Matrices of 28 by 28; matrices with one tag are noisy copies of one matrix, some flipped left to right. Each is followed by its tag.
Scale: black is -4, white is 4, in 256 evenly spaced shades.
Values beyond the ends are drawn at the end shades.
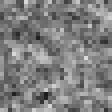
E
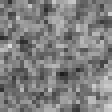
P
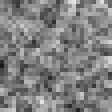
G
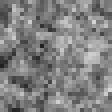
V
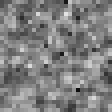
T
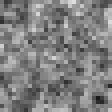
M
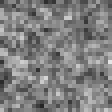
T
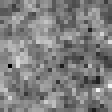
V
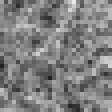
G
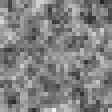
M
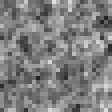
P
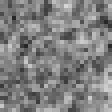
P
